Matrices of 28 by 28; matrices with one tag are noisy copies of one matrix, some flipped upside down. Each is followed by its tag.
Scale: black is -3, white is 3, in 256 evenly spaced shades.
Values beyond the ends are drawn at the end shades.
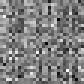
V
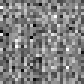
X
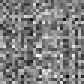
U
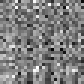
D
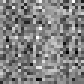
U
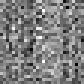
U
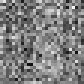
U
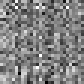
D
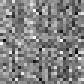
V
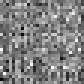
X
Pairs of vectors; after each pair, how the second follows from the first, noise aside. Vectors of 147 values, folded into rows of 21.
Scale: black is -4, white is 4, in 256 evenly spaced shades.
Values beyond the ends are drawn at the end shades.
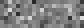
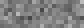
negated, shrunk.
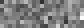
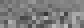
wrapped around, partly zeroed.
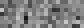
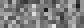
wrapped around.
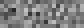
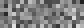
wrapped around.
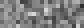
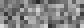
wrapped around, negated.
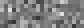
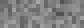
negated, shrunk.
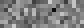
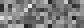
wrapped around, negated.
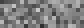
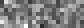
sign-scrambled.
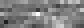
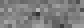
negated, shrunk.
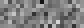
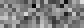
wrapped around.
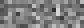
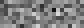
copied.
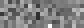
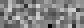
sign-scrambled.
